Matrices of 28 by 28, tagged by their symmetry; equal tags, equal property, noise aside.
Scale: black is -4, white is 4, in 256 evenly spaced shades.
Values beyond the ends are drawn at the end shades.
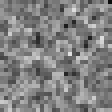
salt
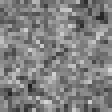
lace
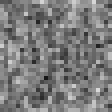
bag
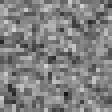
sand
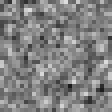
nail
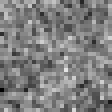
sand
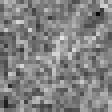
salt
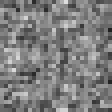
bag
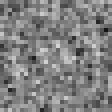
lace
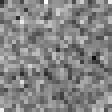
nail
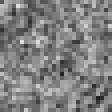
nail
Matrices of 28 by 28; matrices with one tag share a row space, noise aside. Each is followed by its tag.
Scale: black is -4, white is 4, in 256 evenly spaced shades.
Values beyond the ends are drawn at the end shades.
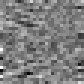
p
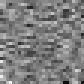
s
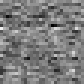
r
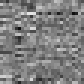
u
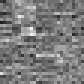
u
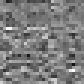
r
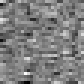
s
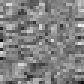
p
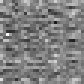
r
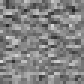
r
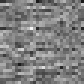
u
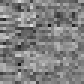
u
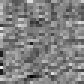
p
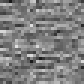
u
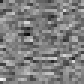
s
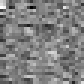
s
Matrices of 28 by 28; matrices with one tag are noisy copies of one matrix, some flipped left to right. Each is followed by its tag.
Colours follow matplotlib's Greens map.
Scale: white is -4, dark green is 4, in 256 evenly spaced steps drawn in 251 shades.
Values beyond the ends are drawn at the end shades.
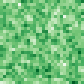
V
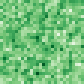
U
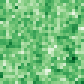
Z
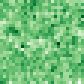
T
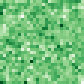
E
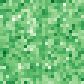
V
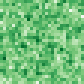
U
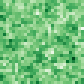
Z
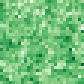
Z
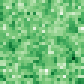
Z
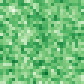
U
